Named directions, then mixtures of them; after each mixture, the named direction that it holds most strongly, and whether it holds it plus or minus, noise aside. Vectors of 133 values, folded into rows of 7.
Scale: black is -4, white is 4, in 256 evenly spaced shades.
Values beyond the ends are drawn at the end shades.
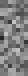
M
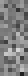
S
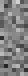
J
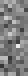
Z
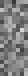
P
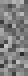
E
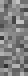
J, plus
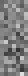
S, minus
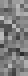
M, minus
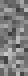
Z, minus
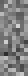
S, minus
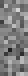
S, minus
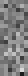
S, plus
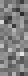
E, minus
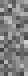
P, plus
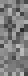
P, minus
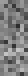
S, plus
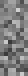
S, minus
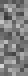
E, minus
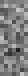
S, minus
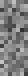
P, minus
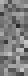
S, plus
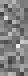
Z, plus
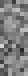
P, plus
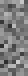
E, plus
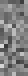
E, minus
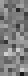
S, plus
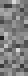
M, plus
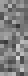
S, plus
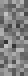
E, plus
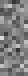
M, minus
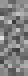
M, minus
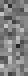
Z, minus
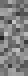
M, plus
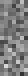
J, minus
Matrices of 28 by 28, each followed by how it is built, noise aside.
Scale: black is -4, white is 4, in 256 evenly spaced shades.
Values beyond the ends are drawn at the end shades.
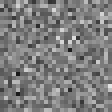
noise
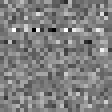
uneven rows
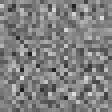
low rank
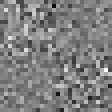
block diagonal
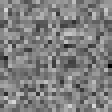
blocks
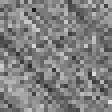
Toeplitz
